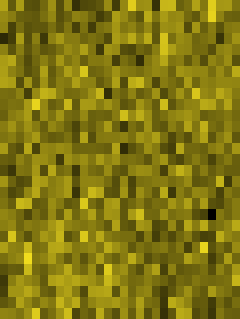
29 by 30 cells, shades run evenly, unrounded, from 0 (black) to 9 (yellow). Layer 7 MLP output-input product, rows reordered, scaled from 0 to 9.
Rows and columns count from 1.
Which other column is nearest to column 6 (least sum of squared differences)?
28
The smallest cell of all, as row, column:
20, 27
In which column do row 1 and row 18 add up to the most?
21
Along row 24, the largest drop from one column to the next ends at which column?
5
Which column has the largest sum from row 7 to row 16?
11
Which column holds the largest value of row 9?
25
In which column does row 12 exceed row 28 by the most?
26
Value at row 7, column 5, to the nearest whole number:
4
